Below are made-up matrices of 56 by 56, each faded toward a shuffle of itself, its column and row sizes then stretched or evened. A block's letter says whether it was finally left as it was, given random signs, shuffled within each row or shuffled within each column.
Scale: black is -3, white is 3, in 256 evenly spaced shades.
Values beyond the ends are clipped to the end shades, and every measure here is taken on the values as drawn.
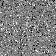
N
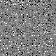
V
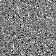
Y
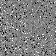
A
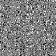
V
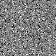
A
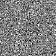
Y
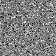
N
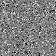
N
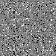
V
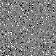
V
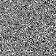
Y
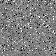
N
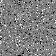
A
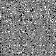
Y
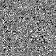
Y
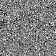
N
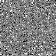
Y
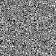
V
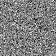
A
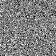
N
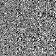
V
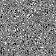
Y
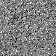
N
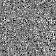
Y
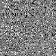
V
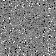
A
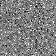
A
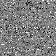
N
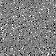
V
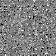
Y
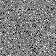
N
